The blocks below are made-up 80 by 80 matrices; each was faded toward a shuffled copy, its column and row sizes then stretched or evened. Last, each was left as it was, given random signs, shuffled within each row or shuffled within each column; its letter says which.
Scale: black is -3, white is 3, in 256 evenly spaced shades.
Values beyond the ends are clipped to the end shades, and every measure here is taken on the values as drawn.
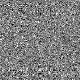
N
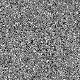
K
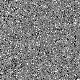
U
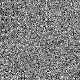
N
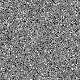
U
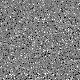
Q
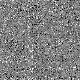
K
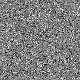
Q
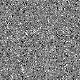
N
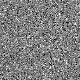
U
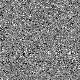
K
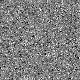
Q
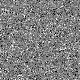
Q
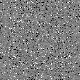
N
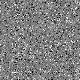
K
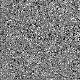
K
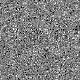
N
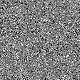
Q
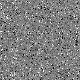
K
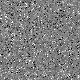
U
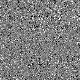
K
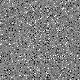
N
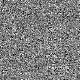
K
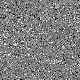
Q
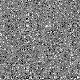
N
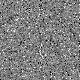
U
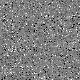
K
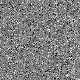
U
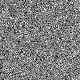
Q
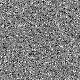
Q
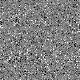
K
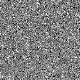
K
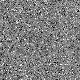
Q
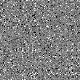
N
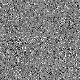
N
